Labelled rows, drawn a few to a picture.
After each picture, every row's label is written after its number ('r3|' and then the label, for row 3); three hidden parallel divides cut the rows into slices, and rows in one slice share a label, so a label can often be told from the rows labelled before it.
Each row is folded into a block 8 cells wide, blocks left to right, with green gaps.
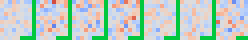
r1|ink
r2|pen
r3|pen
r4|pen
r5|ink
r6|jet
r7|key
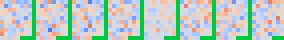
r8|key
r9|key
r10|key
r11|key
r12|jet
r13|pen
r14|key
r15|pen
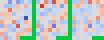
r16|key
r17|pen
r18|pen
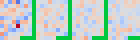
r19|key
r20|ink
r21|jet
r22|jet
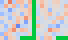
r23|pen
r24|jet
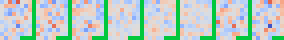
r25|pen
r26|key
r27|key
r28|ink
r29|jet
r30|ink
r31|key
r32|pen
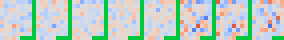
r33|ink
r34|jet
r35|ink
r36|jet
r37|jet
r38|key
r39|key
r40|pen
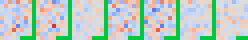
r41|pen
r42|key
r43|jet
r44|pen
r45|pen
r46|jet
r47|ink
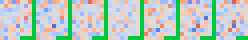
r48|pen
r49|pen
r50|pen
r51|jet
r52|key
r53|key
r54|pen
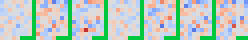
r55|jet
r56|key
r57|pen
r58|ink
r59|pen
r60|key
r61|key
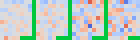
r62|ink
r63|ink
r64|pen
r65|key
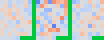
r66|ink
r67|pen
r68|jet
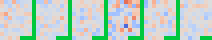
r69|ink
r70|jet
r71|jet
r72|pen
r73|jet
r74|ink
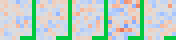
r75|ink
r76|jet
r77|ink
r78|pen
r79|ink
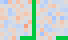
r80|jet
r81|ink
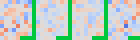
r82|key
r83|jet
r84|ink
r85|pen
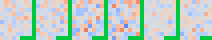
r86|jet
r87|jet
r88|pen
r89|pen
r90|jet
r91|jet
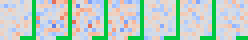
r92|ink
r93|pen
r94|key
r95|key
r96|jet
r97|ink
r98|jet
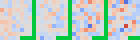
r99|ink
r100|jet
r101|pen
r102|key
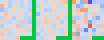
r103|ink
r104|jet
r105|key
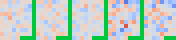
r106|ink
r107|ink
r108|jet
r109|key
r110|key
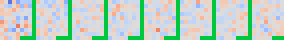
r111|key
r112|ink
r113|jet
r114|ink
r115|jet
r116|jet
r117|jet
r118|ink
